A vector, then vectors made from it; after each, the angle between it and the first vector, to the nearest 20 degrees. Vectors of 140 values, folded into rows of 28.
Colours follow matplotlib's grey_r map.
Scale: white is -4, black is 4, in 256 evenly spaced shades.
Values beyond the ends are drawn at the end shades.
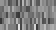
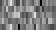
120 degrees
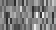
100 degrees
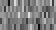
100 degrees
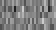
100 degrees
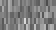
60 degrees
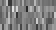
60 degrees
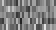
40 degrees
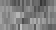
120 degrees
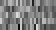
160 degrees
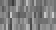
80 degrees
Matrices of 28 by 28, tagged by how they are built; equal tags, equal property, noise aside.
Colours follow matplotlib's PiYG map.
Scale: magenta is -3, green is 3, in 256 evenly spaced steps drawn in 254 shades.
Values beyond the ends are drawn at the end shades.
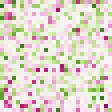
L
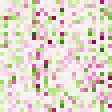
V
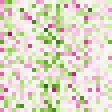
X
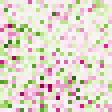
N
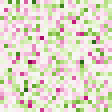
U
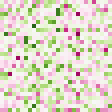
X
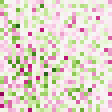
N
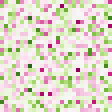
X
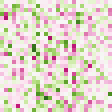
X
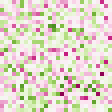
U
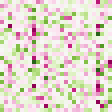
V
